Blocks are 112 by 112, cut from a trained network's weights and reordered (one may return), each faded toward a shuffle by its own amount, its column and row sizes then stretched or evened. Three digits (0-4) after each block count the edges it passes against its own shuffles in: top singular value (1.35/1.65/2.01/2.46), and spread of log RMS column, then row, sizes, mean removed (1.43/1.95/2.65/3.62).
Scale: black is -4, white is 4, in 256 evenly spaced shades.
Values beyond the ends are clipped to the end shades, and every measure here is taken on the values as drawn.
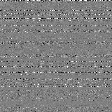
3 0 4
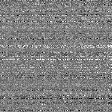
3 2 4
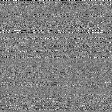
2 0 4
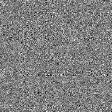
0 2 3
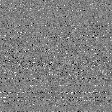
1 0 3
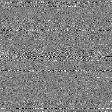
3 0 4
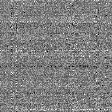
2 3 2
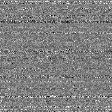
1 1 4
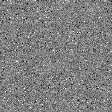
1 0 2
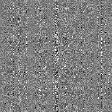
0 4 2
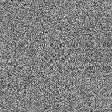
3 0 0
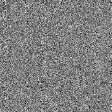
0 3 0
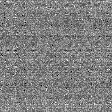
2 2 2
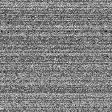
4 1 0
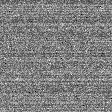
3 0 0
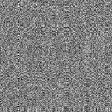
4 2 1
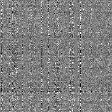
2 4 1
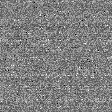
1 1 2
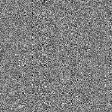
0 3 2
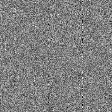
0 2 1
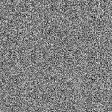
2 1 1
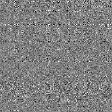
1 3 3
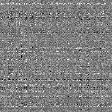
3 3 3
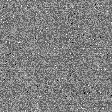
0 1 1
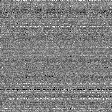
4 1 3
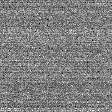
3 2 1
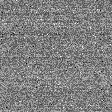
1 0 1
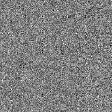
1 2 1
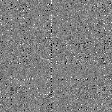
2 2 2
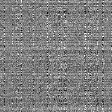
4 4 0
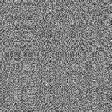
4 1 0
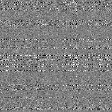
3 2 4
